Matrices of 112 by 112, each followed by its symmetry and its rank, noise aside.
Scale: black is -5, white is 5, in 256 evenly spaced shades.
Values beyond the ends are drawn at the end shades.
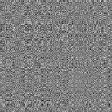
no symmetry, rank seven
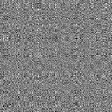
antisymmetric, rank six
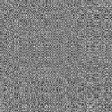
no symmetry, rank six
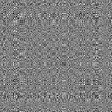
symmetric, rank six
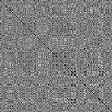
symmetric, rank six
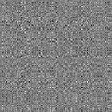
antisymmetric, rank six
